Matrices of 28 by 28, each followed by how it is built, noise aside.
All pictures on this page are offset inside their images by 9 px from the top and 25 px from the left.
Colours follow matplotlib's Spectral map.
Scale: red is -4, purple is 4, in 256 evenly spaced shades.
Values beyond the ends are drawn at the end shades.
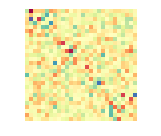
block diagonal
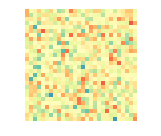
noise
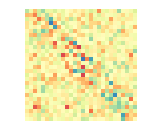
banded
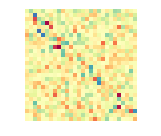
banded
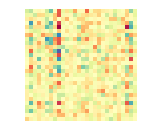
low rank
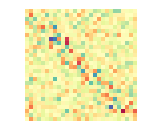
banded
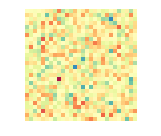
noise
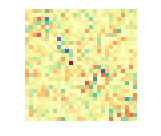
block diagonal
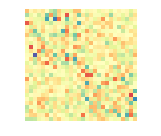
block diagonal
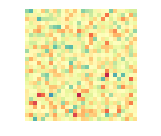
noise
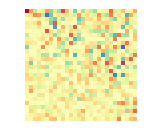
upper triangular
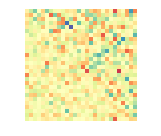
upper triangular
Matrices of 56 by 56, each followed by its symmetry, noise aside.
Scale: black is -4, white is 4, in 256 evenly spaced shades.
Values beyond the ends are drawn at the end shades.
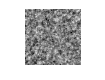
antisymmetric.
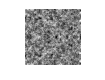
mirrored top to bottom.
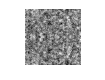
mirrored top to bottom.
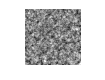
symmetric.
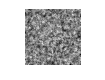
symmetric.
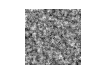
symmetric.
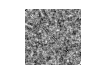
symmetric.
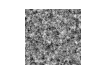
antisymmetric.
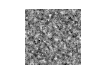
same after a half turn.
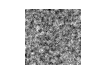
no symmetry.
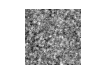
no symmetry.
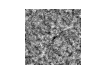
symmetric.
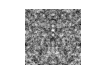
mirrored left to right.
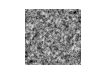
same after a half turn.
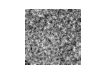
symmetric across the other diagonal.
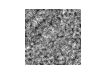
symmetric.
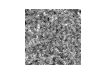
no symmetry.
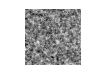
no symmetry.
